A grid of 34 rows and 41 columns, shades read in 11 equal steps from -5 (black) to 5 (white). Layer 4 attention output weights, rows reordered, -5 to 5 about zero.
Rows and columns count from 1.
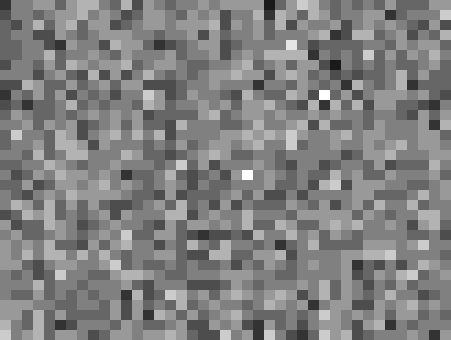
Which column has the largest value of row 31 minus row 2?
25
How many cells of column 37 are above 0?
10
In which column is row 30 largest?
16
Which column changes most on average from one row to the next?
30
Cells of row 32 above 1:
4
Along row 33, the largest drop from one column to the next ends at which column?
36
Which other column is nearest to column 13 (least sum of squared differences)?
37
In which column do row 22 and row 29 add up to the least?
18
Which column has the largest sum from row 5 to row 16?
27
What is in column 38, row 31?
2
